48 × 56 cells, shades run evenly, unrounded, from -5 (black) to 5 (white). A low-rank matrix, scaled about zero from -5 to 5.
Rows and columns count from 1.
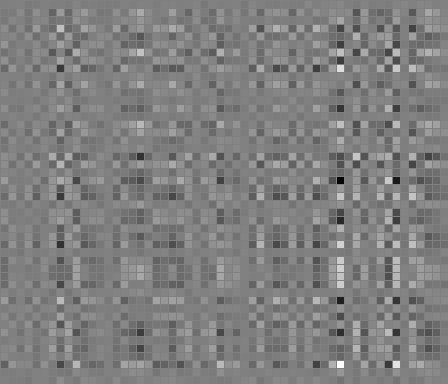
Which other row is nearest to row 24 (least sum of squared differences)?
41
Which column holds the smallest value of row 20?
18
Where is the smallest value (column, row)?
43, 23
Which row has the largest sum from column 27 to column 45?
46
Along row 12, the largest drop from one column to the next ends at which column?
50
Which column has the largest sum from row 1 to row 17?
8
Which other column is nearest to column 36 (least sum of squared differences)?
32
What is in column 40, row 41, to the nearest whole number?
-1
